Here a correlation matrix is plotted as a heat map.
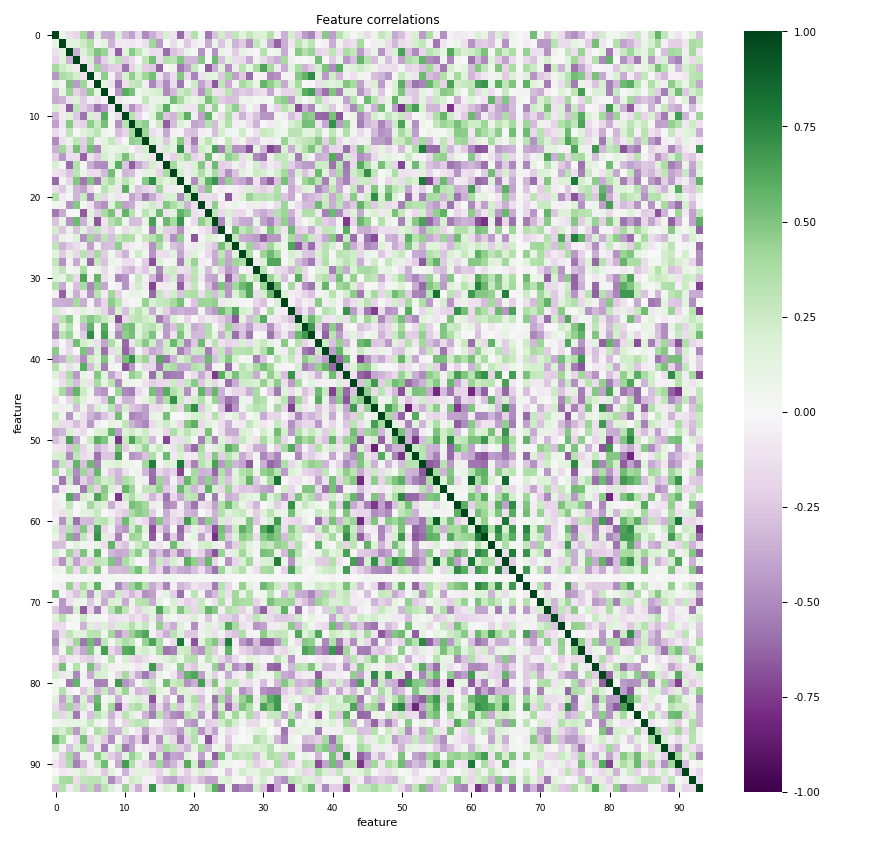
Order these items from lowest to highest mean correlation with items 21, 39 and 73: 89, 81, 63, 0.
81, 89, 63, 0
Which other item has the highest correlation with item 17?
45
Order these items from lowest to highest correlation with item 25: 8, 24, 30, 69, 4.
30, 4, 8, 69, 24
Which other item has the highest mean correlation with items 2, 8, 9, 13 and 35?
74
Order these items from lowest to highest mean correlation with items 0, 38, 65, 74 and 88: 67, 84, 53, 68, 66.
84, 53, 67, 66, 68
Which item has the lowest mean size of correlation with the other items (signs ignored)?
67
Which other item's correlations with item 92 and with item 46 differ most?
58
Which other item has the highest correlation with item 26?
34
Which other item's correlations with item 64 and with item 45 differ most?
42
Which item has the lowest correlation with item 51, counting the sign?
46
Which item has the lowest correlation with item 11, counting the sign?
16
